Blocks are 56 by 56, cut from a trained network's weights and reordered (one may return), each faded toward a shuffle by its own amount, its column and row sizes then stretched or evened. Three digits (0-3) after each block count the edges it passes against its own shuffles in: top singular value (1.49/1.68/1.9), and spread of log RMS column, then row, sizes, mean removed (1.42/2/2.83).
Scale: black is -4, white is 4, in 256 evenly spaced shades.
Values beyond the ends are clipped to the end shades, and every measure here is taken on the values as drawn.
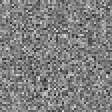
2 0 0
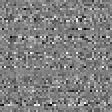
2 0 3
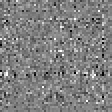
0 2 2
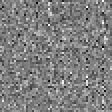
0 2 0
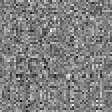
2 2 1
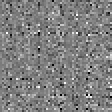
0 2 2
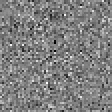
0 2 0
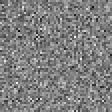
1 0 1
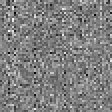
1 2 1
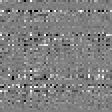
3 2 3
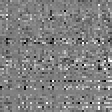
1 2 3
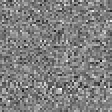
2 0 2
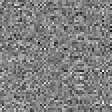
2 1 1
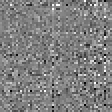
0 2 2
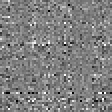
1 2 2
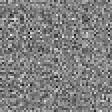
3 1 1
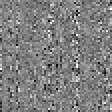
0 3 0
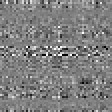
3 1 3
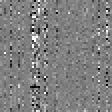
1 3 1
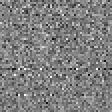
1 0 2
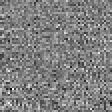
2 1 1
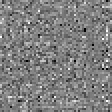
0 2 1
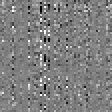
1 3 1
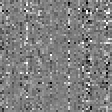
0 3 1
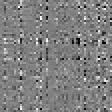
3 3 2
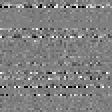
3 0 3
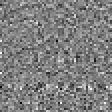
3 1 2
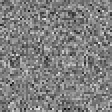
2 0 1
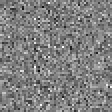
0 1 0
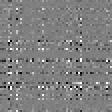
2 2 3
